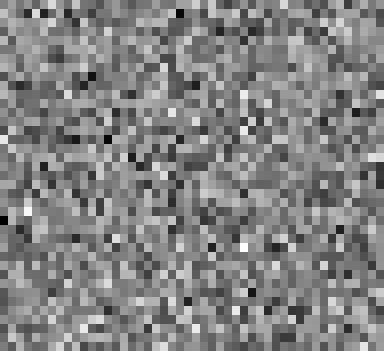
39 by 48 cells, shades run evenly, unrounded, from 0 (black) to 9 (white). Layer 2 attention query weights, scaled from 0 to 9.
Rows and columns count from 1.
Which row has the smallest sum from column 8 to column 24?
16
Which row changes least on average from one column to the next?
29
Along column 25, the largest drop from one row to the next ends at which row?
15
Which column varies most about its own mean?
31
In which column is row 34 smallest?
24
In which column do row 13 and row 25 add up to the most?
22
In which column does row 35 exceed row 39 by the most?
30
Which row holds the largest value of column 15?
27
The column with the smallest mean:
32
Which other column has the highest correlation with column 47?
11
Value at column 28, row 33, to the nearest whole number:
2
